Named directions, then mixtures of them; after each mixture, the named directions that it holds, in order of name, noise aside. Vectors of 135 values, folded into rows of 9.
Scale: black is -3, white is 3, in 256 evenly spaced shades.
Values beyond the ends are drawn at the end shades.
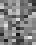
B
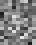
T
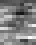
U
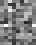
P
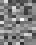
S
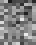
S, U.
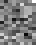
B, S, T.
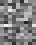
P.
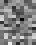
S, U.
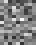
S.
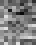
S, U.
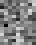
B.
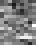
P, T, U.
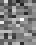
S.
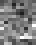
P, T, U.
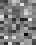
S, T.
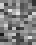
B.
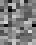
P.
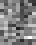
B, U.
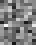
P.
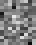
T.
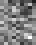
B, S, U.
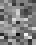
B, S, T.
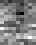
U.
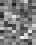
T, U.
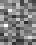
B, P.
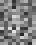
T.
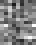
B, P, U.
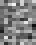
P, S, U.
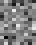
P, S, T.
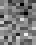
S, T, U.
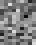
B, P, T.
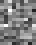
B, P, T.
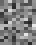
P, T.
